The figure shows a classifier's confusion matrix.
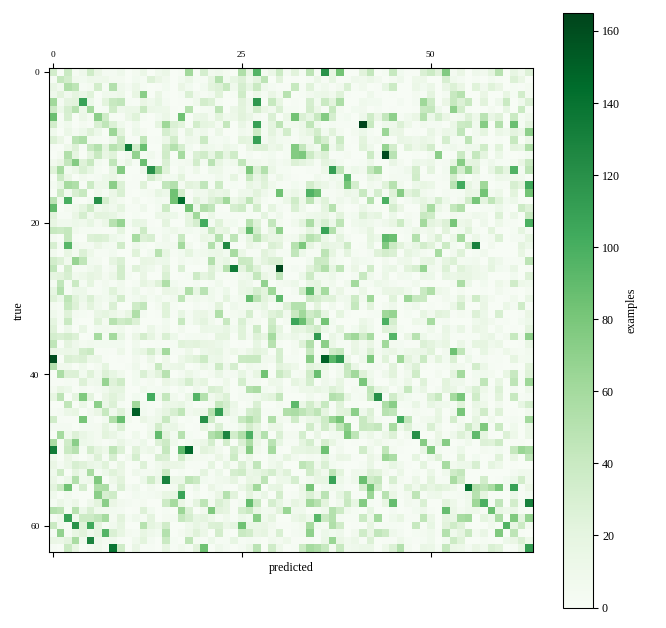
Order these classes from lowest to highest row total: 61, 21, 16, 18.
21, 18, 61, 16
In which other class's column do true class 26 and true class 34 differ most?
30
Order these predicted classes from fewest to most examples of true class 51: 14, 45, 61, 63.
61, 14, 63, 45
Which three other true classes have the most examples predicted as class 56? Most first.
23, 48, 17
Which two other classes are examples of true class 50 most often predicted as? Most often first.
18, 0
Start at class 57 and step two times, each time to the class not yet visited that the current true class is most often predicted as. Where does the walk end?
8
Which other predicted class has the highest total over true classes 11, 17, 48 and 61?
44
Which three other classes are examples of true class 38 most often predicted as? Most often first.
0, 36, 37
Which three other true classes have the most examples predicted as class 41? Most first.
7, 54, 57
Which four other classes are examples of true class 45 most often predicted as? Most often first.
11, 22, 54, 40
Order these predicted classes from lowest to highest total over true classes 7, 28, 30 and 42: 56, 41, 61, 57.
56, 57, 61, 41
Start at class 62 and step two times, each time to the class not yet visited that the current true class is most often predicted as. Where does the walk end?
53
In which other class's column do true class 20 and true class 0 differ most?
36
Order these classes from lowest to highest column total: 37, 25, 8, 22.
25, 22, 37, 8
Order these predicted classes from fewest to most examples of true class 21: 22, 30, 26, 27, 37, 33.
33, 22, 27, 37, 30, 26
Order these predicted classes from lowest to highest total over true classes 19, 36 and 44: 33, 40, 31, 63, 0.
31, 40, 33, 0, 63
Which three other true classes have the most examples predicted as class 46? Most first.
16, 38, 63
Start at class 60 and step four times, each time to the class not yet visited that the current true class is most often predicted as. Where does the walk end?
15
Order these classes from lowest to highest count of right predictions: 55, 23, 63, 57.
57, 63, 23, 55
